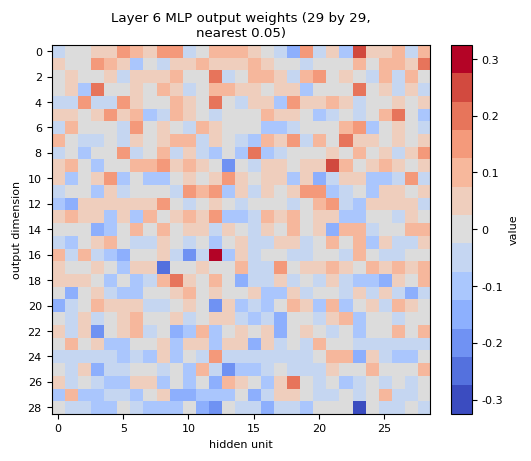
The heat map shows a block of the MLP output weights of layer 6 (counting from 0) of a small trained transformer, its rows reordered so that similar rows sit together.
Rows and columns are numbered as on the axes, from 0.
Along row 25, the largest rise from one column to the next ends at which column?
11
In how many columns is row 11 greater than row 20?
14
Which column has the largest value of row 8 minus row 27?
15
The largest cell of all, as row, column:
16, 12
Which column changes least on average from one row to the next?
2
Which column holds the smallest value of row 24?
23
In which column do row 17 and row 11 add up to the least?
8
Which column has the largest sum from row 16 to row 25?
21
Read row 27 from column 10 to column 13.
-0.15 -0.1 -0.1 -0.1
